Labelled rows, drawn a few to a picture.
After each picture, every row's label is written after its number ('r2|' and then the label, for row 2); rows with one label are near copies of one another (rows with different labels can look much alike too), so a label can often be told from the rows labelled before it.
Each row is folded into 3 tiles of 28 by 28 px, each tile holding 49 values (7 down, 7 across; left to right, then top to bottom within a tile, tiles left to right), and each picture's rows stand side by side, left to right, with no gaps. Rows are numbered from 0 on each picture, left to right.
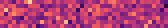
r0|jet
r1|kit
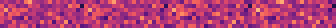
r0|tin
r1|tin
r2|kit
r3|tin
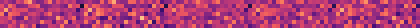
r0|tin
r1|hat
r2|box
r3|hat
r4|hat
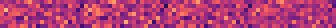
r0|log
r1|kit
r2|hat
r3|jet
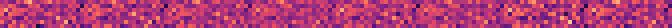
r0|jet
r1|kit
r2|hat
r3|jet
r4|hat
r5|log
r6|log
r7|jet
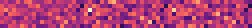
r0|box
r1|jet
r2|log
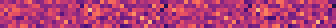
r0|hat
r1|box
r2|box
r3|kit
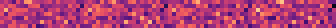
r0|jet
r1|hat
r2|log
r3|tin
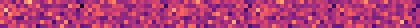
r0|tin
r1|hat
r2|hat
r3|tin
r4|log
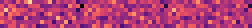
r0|tin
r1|hat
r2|hat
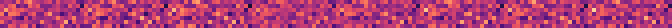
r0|kit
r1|hat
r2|hat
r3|kit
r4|kit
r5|kit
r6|log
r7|hat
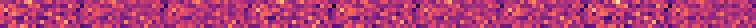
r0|log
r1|box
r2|jet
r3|tin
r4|hat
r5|tin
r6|box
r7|log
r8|kit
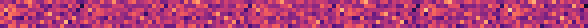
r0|kit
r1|hat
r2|log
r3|log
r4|log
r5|jet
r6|tin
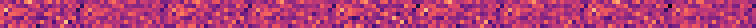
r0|jet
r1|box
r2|kit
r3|tin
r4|hat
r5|jet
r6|jet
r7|tin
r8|log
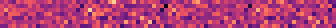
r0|kit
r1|tin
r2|tin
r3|hat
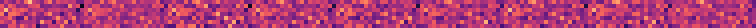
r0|tin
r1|box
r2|box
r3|tin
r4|kit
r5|log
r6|tin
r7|jet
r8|log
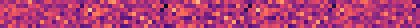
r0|hat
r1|box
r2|log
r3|kit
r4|kit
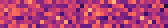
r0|hat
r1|hat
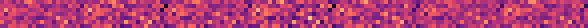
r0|jet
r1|box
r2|kit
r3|hat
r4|log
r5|kit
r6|jet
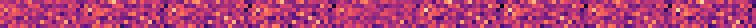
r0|hat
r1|log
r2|box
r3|hat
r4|jet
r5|tin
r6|tin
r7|box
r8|jet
